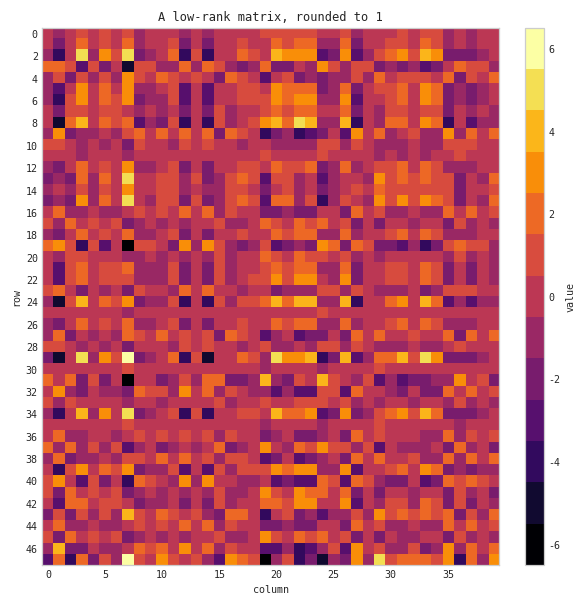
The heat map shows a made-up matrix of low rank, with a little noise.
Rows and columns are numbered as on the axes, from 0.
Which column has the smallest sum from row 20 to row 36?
1
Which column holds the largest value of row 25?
24
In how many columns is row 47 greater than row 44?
20
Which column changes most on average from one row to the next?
7
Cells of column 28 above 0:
5
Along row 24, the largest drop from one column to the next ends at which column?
27
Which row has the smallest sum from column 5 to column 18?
31
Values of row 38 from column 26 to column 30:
-2 2 0 2 0
